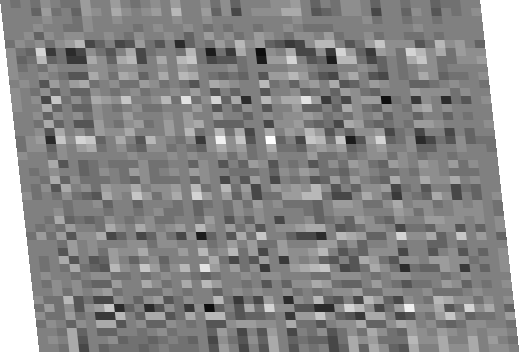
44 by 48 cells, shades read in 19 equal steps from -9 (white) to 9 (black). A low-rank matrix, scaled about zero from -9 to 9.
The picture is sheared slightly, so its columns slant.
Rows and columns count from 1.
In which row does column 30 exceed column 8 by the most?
39
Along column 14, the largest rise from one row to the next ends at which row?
7
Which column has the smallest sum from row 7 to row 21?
18
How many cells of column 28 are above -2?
35
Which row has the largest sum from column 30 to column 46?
13
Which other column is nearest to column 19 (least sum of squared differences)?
42
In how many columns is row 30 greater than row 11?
25
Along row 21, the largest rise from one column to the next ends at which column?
5
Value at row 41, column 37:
-3
